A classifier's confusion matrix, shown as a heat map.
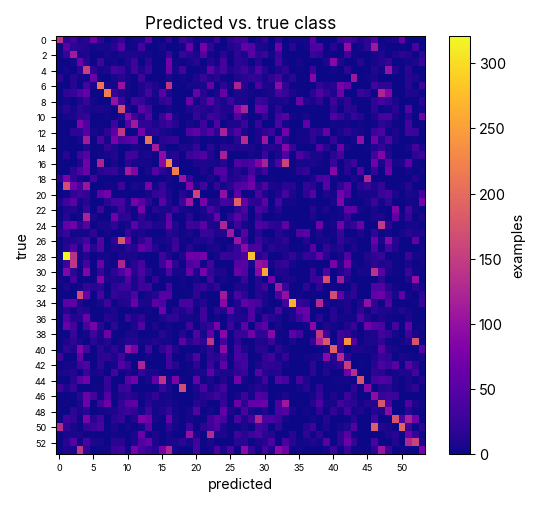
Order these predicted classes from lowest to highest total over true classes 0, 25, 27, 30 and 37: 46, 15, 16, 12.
15, 16, 12, 46
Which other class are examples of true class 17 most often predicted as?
10
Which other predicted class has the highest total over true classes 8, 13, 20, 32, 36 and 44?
4
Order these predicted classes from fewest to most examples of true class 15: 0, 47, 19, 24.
0, 19, 47, 24
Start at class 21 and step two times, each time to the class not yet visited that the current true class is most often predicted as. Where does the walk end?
9
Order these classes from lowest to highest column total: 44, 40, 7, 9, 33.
44, 7, 40, 33, 9
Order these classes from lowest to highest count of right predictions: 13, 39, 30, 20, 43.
43, 20, 39, 13, 30
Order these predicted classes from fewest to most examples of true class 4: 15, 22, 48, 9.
15, 9, 22, 48
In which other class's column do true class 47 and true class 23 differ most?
33
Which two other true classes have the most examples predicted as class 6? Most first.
16, 31
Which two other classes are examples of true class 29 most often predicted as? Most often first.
2, 9
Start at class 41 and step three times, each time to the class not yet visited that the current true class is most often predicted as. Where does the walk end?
12
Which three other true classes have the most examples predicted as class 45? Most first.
18, 34, 37
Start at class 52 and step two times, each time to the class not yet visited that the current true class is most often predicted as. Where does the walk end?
22
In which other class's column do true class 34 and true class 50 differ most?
46
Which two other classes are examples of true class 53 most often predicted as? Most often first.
3, 16
